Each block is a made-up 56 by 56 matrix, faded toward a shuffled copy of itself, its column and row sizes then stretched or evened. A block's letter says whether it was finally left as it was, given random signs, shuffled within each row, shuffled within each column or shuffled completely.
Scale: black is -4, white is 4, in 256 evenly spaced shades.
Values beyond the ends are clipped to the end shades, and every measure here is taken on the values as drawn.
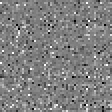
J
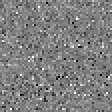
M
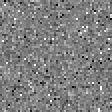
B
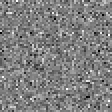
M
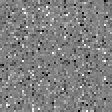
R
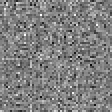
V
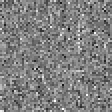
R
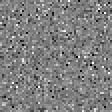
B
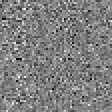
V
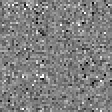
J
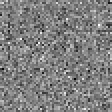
J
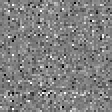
J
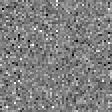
R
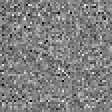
V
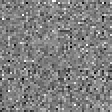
V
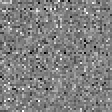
J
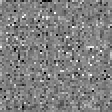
V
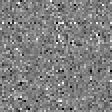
V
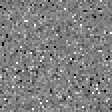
B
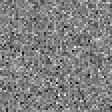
B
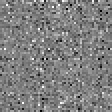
V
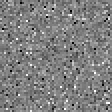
R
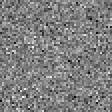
M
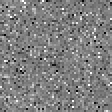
B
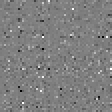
V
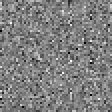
R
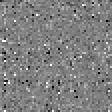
J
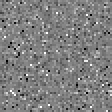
B
